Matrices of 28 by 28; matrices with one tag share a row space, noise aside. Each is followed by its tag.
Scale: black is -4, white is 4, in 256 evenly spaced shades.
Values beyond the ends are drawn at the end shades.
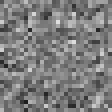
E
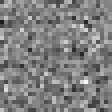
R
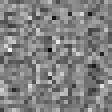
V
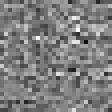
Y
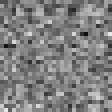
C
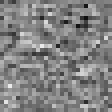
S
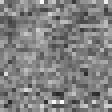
S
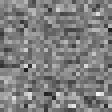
E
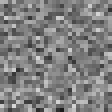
C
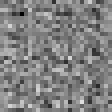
V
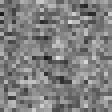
S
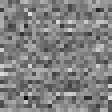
E
